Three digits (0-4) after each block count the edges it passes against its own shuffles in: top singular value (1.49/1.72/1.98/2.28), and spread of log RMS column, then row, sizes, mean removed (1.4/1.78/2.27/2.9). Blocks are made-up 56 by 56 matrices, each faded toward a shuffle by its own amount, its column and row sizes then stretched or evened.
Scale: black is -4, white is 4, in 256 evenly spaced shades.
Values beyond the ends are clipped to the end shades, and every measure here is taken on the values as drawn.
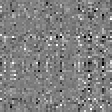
3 3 2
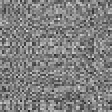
4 0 1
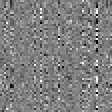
4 4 0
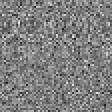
3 0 2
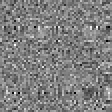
3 1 2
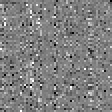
3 3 0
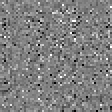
1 2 1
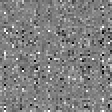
0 3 2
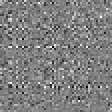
4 2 3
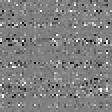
0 2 4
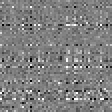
4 2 4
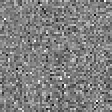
2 0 0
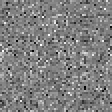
2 0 1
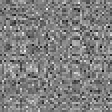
3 0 1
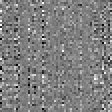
3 4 0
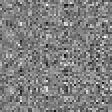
3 3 2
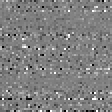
0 0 4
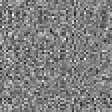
3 1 1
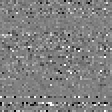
1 0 4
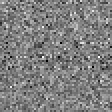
0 0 2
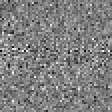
1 0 2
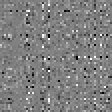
3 3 2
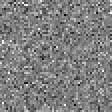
2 1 0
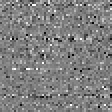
2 0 3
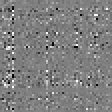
2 3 3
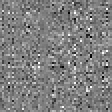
2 4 1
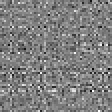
4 2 3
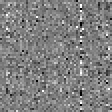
2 2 0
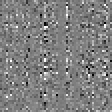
3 4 2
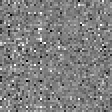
0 2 2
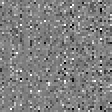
1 3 1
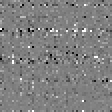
1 2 3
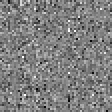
0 2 0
